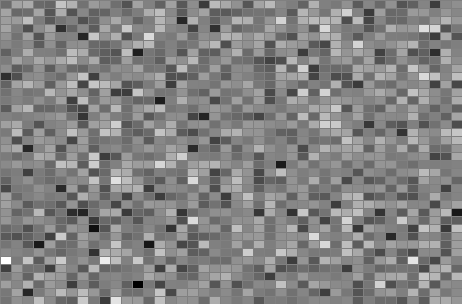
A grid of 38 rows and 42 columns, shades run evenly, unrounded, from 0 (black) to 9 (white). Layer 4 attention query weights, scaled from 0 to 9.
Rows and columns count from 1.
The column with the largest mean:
11
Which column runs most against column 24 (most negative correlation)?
4
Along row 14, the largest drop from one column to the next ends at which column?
32
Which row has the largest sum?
33
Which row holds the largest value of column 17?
20
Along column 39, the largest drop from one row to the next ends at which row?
5
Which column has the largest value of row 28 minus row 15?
18
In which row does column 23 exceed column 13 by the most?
36
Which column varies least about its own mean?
23
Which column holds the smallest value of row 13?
15
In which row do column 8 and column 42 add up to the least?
27
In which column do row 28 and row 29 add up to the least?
9
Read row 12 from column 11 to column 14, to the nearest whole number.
2 2 7 5
